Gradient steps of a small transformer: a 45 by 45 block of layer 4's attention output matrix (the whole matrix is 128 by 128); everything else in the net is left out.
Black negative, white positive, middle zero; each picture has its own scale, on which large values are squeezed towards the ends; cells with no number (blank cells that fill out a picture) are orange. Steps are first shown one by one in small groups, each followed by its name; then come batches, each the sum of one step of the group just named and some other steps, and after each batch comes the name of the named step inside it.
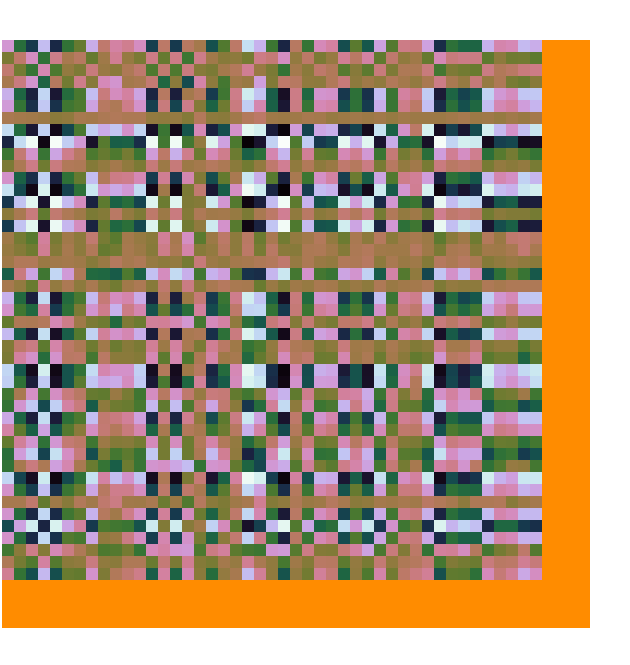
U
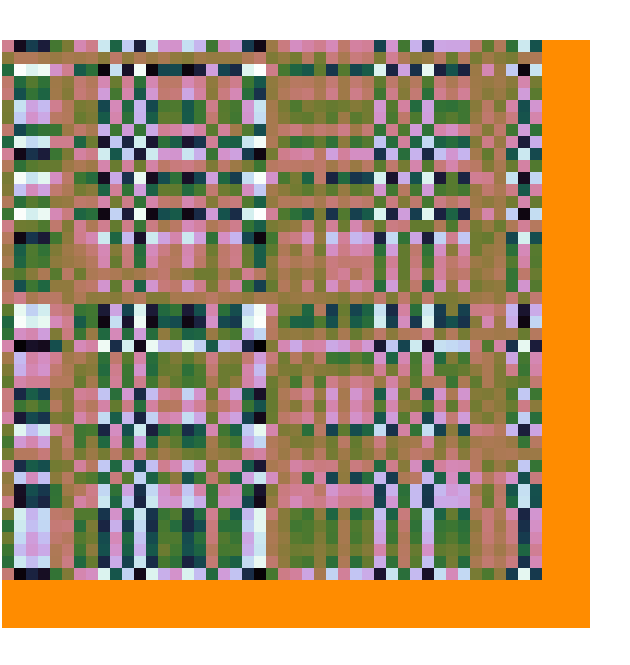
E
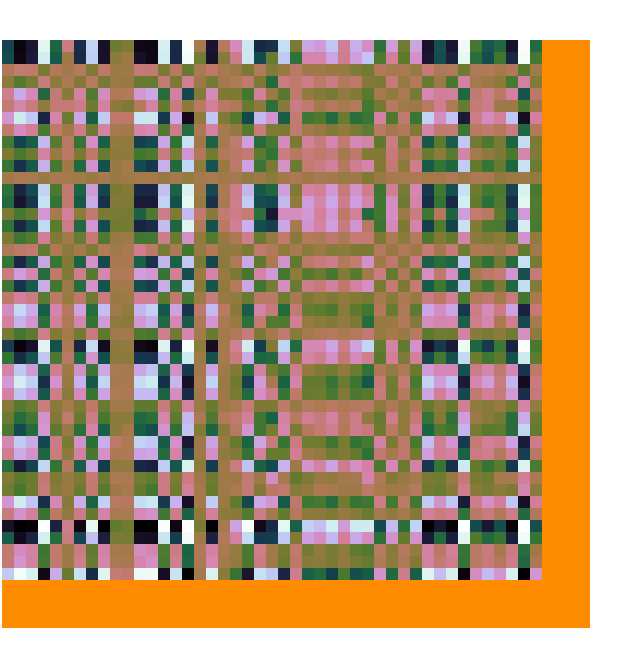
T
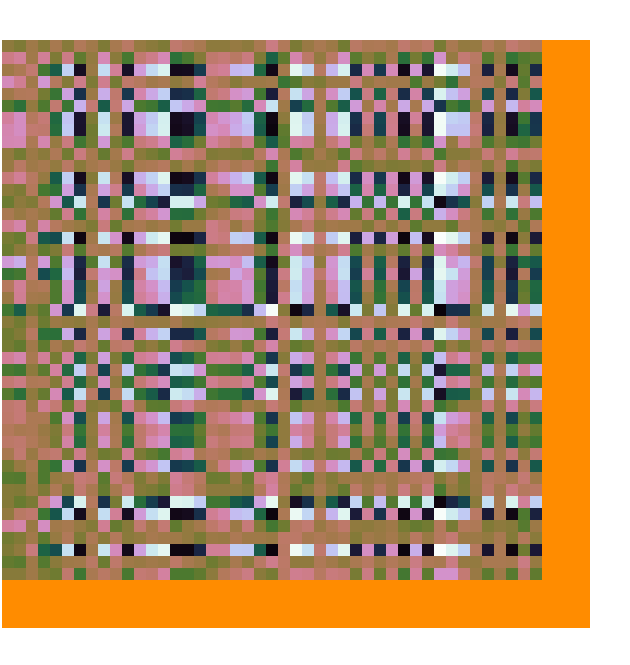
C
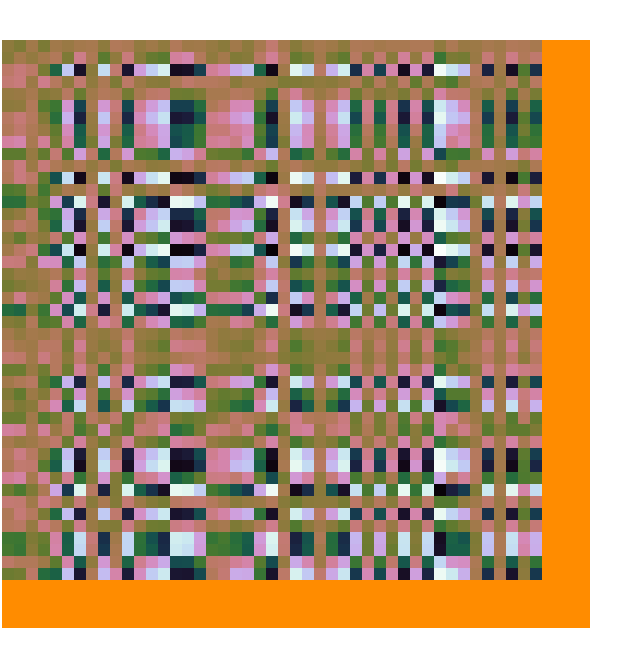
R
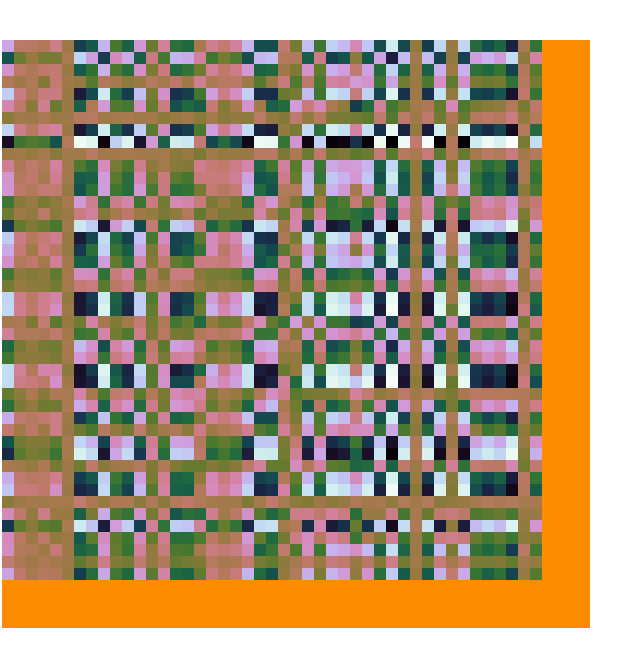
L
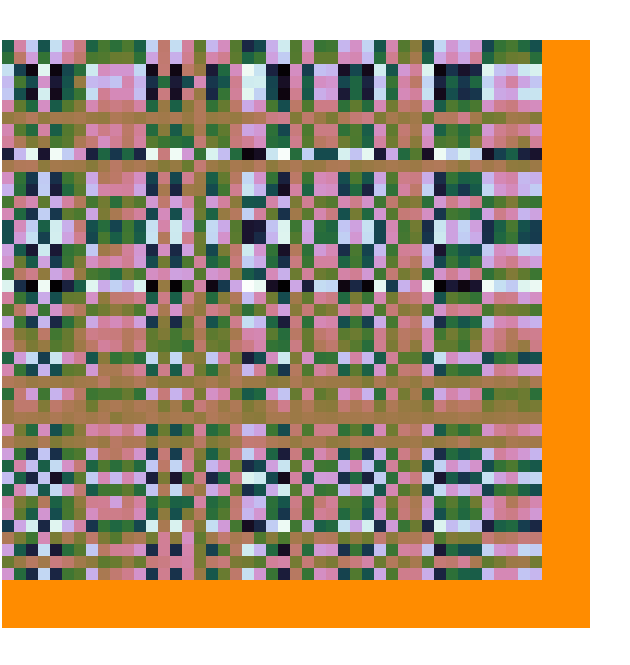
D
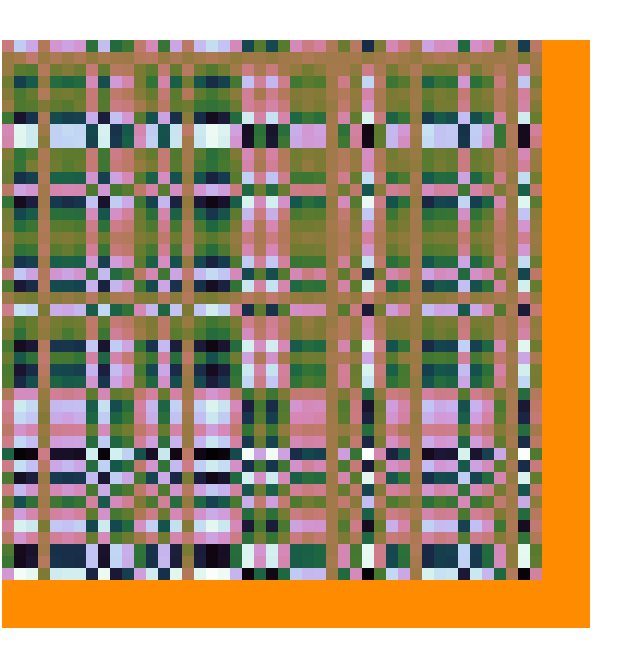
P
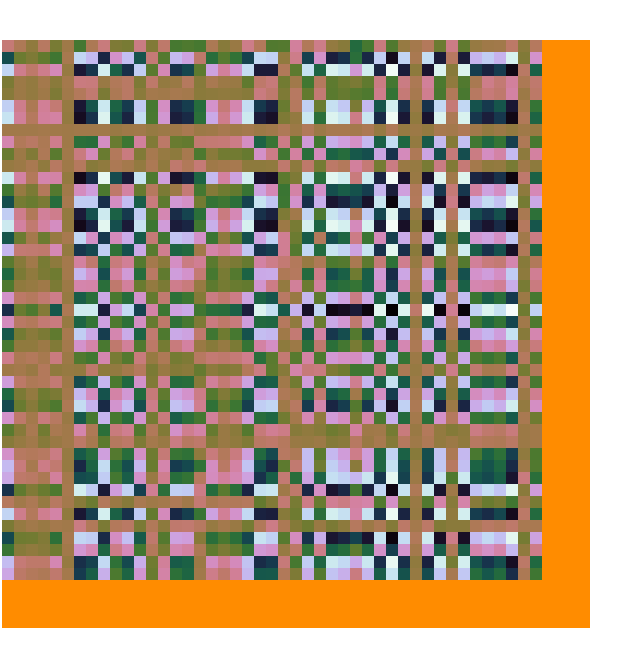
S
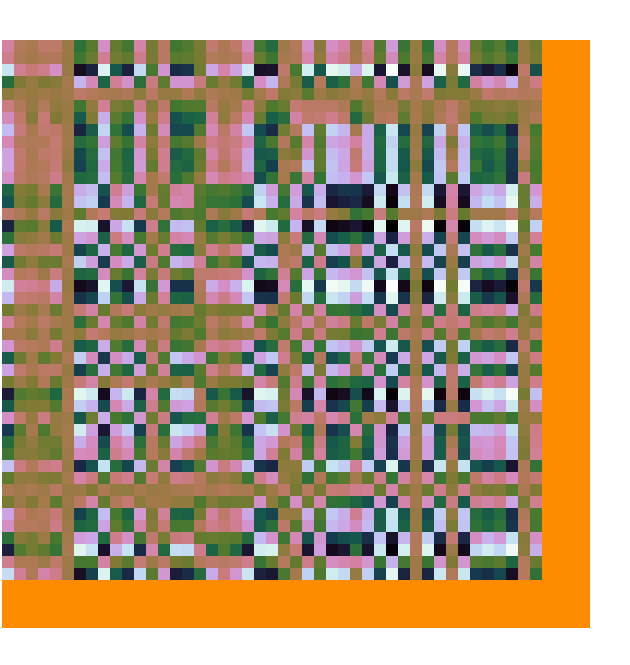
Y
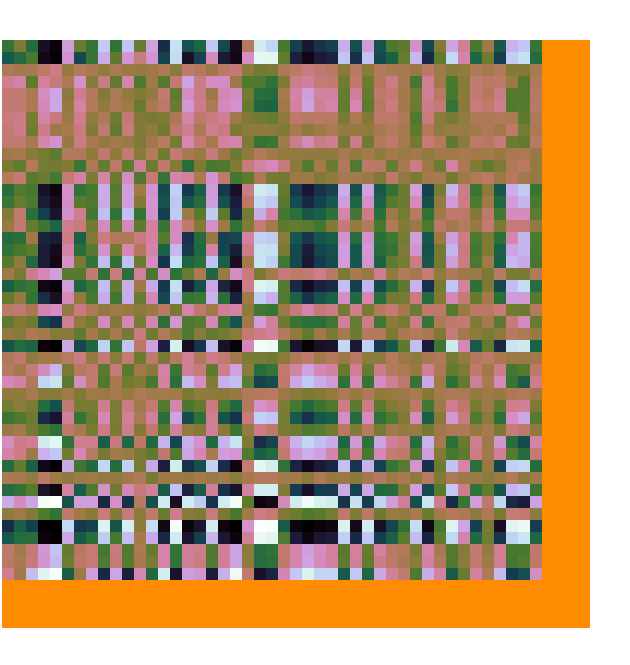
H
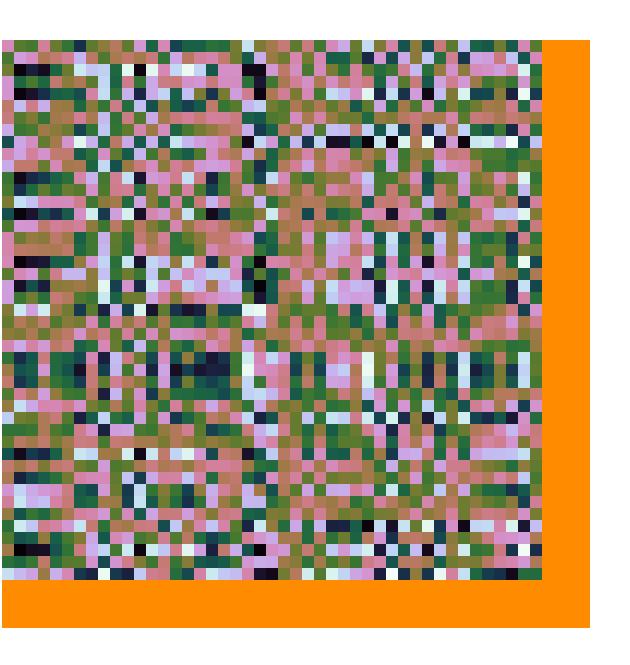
L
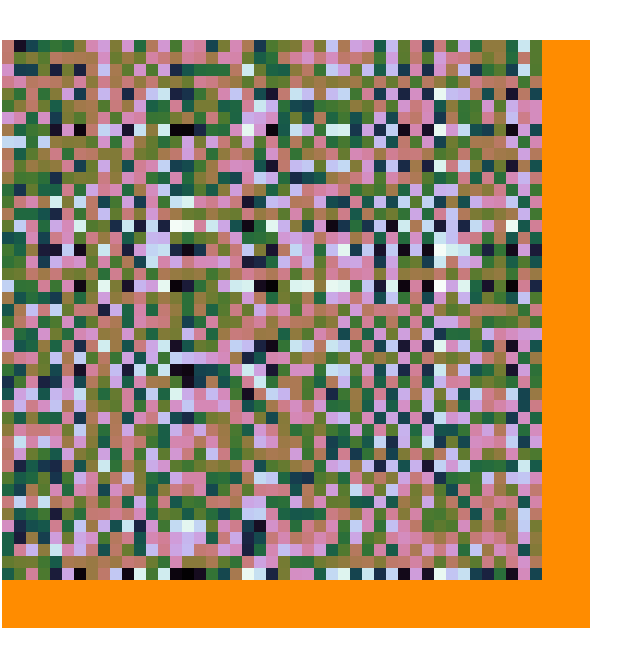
Y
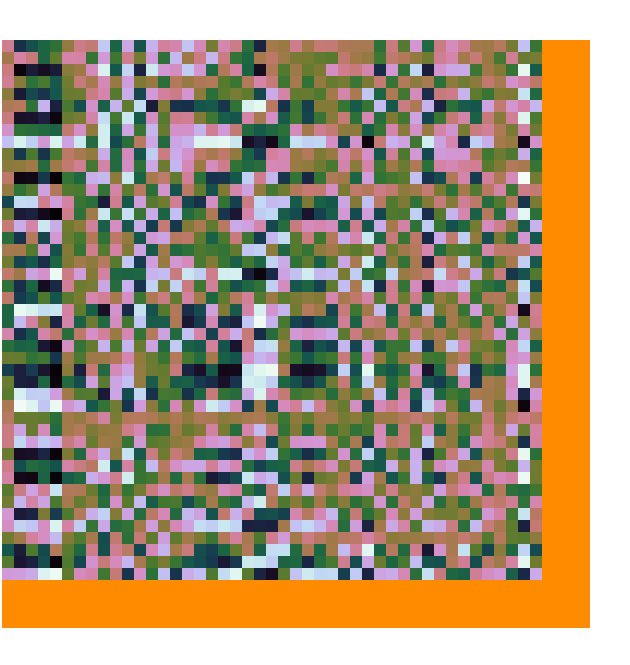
P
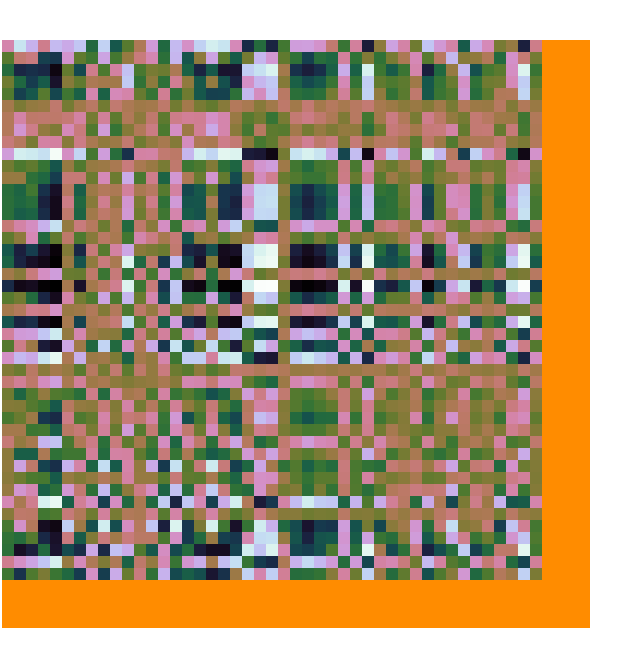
H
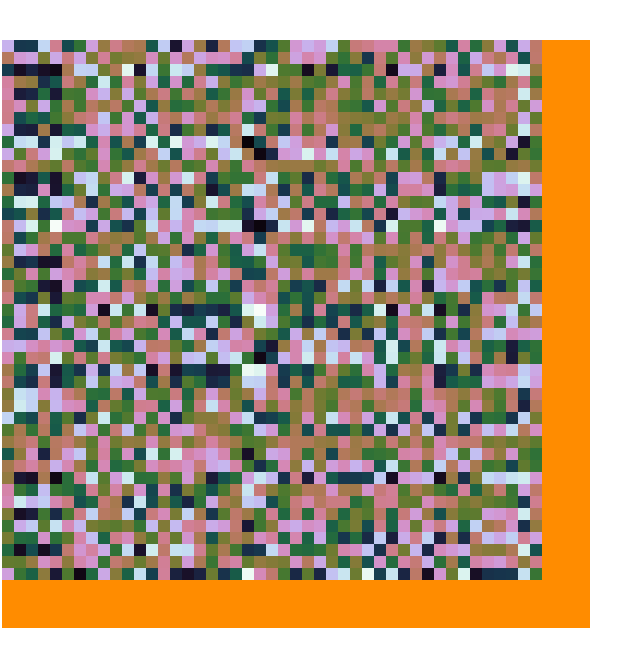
U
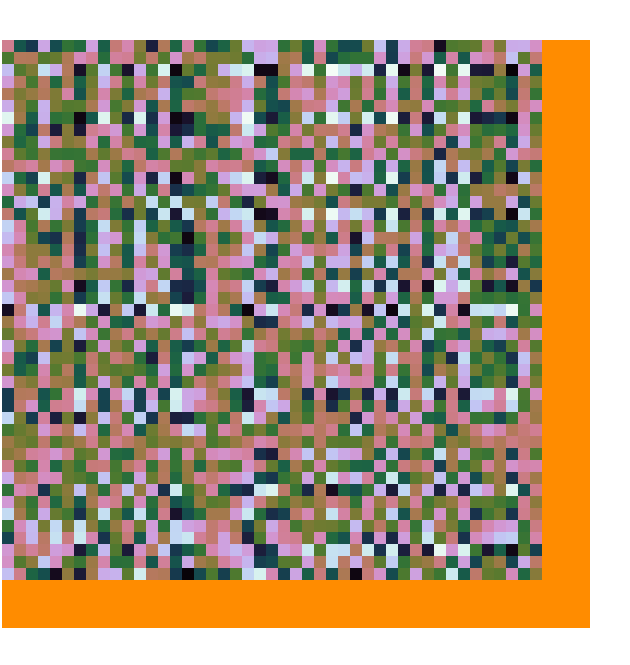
S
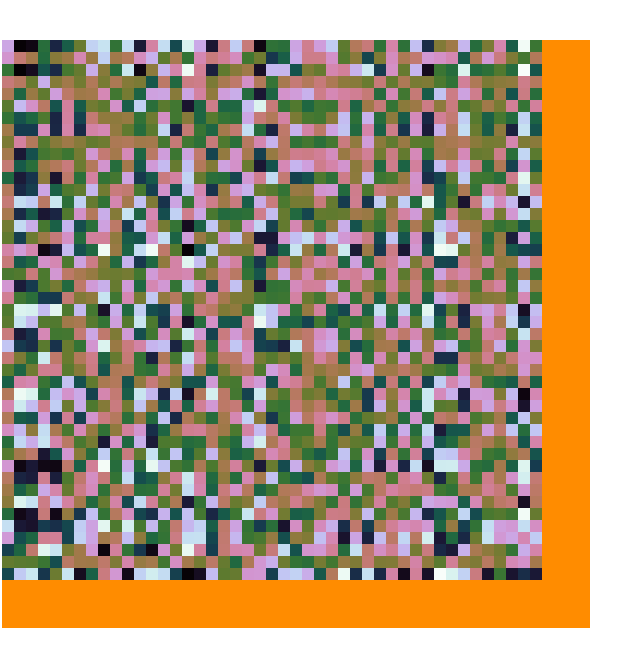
R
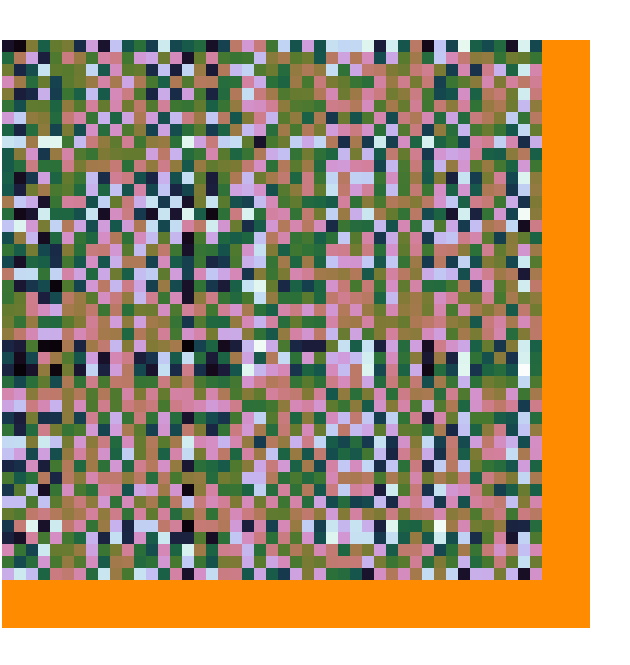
D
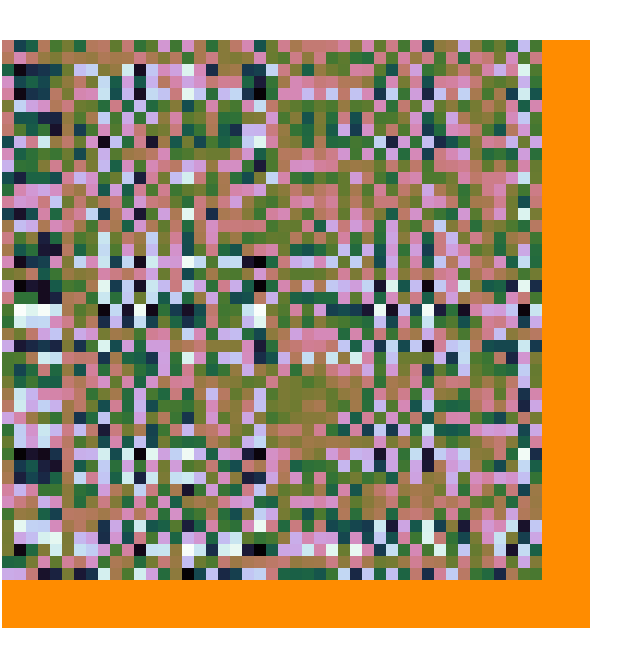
E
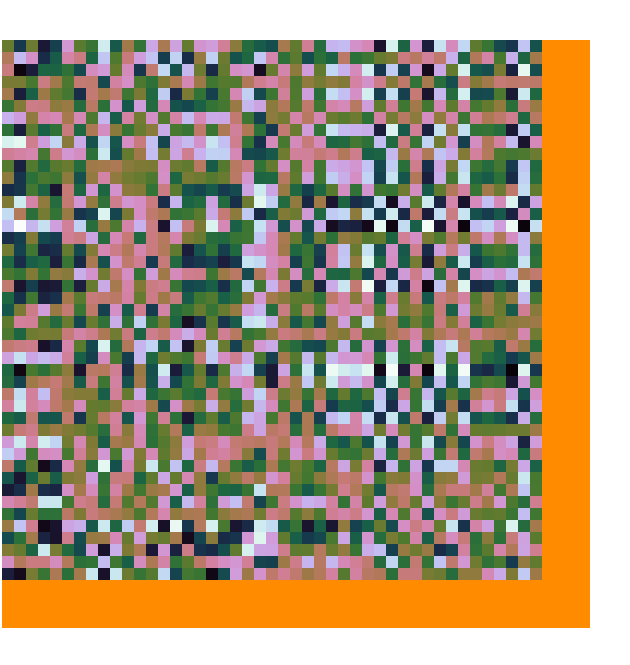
H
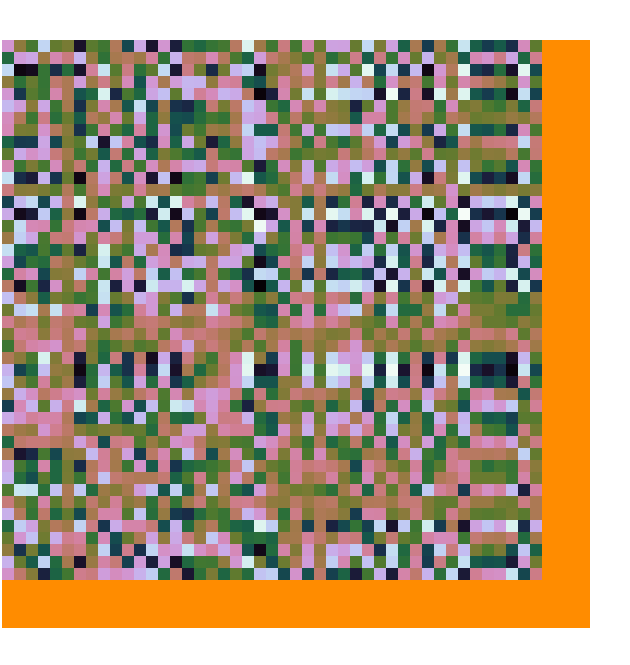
L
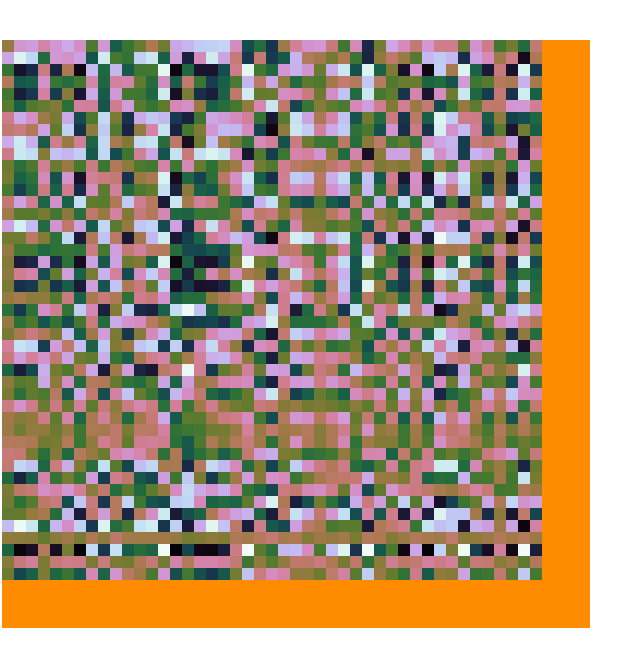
C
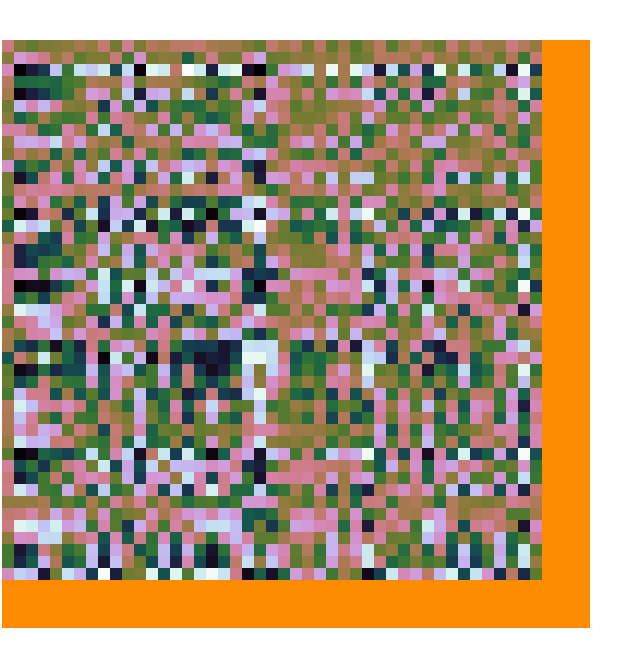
P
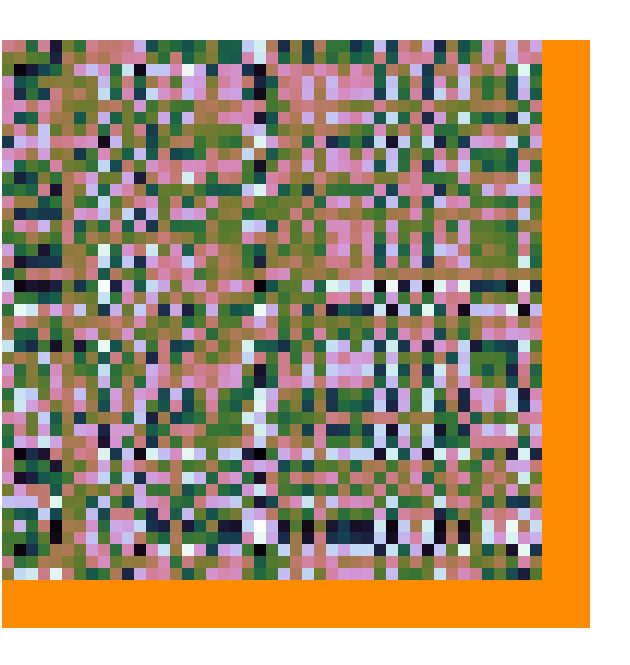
H
